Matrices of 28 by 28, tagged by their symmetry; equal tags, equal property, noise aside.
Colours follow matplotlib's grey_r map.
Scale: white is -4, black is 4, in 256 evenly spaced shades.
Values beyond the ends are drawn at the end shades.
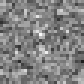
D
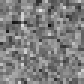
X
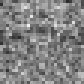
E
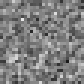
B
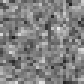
B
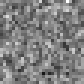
B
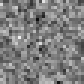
X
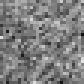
X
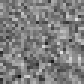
X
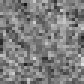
B
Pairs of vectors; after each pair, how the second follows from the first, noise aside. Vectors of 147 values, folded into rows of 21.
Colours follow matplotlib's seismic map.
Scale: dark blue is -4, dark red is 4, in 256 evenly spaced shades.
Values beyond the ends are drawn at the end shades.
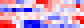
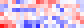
shrunk.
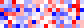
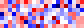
shuffled.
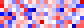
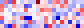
wrapped around, partly zeroed.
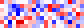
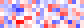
shrunk.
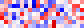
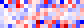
wrapped around, negated, partly zeroed.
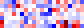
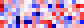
wrapped around, negated.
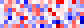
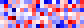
shuffled.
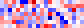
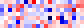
partly zeroed.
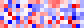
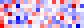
partly zeroed.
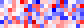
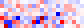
wrapped around, partly zeroed.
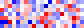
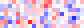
negated, shrunk.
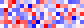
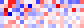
partly zeroed.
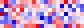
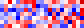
wrapped around, negated.
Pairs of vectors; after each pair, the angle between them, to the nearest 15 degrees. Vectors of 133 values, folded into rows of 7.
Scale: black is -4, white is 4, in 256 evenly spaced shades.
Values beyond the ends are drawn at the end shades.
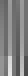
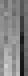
105 degrees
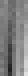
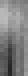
60 degrees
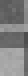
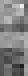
150 degrees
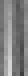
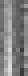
15 degrees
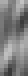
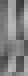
120 degrees
